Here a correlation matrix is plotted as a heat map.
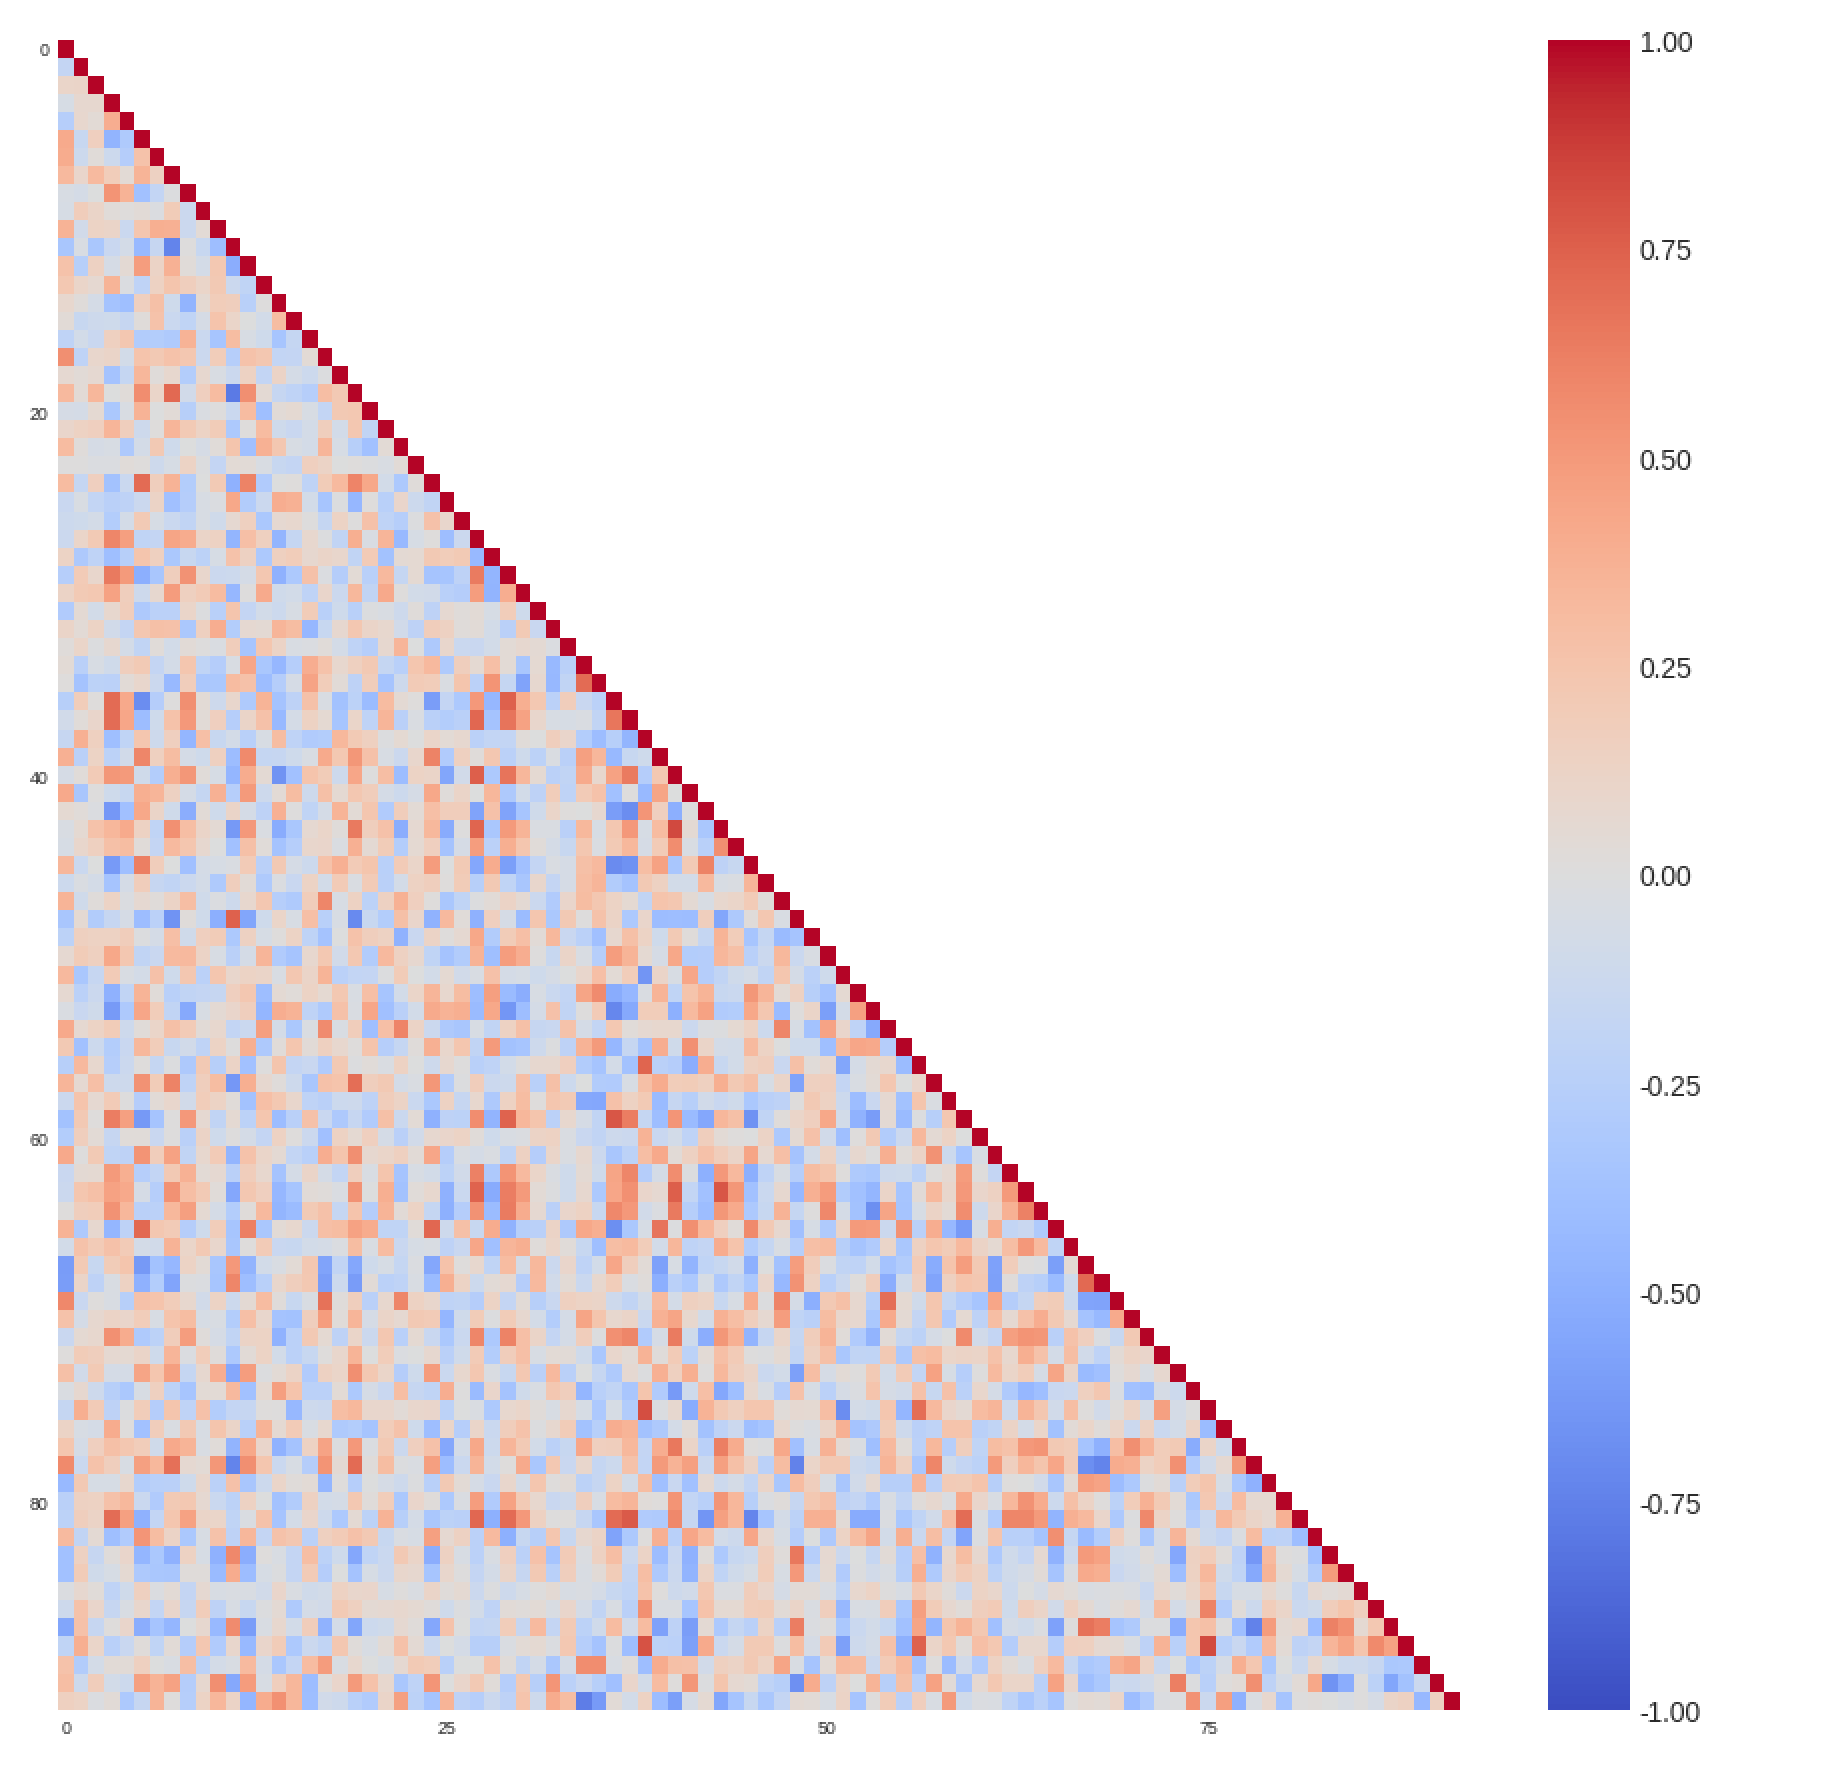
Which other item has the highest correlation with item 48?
11
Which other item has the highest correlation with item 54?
69
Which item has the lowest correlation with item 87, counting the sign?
78
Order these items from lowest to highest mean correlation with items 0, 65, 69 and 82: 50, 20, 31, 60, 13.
31, 60, 50, 13, 20
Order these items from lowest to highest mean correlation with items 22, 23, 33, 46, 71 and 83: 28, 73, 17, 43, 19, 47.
73, 19, 43, 28, 17, 47
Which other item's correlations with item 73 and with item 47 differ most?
90
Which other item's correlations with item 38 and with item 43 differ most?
40
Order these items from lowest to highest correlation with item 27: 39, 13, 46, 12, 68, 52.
52, 46, 68, 39, 13, 12
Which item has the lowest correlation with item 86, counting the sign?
51
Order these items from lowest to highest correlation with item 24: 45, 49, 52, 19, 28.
49, 28, 52, 45, 19
